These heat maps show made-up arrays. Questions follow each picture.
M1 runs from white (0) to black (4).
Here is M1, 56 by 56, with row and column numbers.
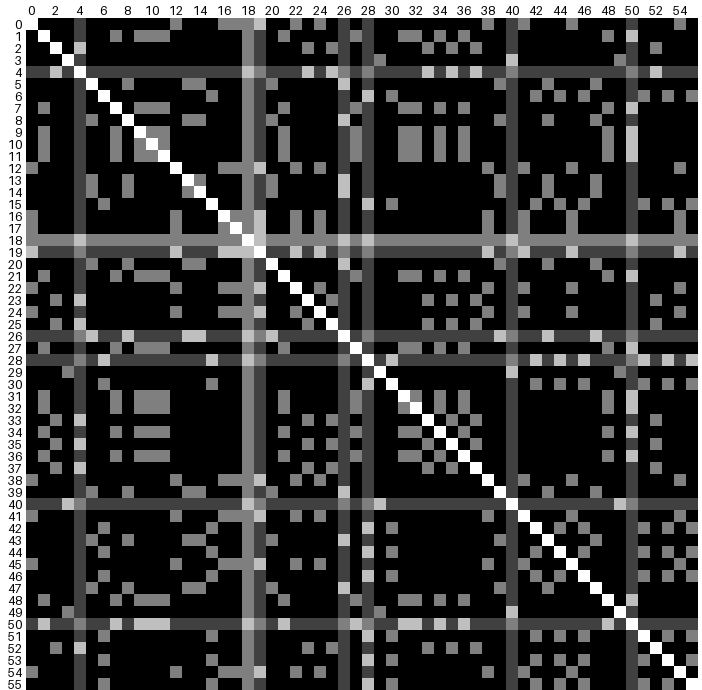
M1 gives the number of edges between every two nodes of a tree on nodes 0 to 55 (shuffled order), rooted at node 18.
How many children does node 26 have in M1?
8
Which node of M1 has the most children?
50
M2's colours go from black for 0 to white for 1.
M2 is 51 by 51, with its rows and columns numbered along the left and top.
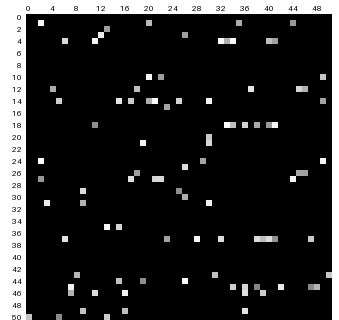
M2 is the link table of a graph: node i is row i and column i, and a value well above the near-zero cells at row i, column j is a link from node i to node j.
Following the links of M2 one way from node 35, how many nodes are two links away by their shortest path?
1
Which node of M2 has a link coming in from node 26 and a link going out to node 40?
node 18
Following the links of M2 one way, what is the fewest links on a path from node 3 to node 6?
3
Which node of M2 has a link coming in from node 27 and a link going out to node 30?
node 21
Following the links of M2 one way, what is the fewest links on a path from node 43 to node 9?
2
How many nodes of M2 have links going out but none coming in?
6
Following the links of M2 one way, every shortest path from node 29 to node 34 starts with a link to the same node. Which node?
node 25
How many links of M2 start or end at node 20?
4
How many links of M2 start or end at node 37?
10
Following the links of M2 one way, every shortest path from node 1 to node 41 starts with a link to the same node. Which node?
node 44
